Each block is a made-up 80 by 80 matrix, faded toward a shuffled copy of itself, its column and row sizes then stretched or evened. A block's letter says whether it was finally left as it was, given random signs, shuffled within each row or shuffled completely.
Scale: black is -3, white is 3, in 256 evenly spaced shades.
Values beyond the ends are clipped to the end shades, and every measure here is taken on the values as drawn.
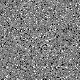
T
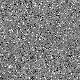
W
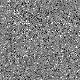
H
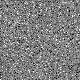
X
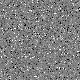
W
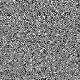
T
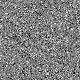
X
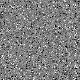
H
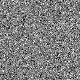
H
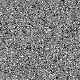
W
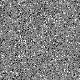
T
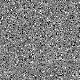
H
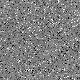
W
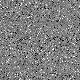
W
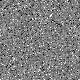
X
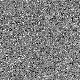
W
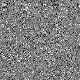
T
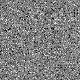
T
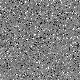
W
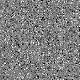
T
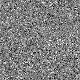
W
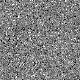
H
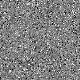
H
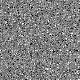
H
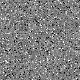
T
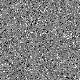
T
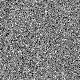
X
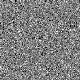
T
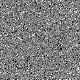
H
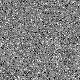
W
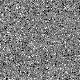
H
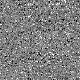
T
